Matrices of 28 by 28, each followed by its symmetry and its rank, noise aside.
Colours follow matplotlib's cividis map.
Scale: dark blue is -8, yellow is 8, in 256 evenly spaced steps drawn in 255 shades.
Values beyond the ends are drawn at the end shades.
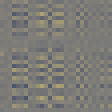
no symmetry, rank one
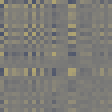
symmetric, rank one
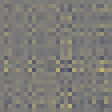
no symmetry, rank two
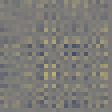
antisymmetric, rank two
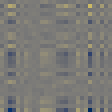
no symmetry, rank one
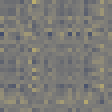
no symmetry, rank three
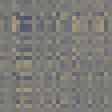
no symmetry, rank two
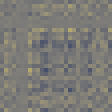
symmetric, rank two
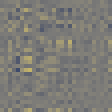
no symmetry, rank three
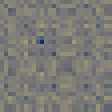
symmetric, rank three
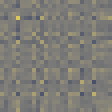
symmetric, rank two
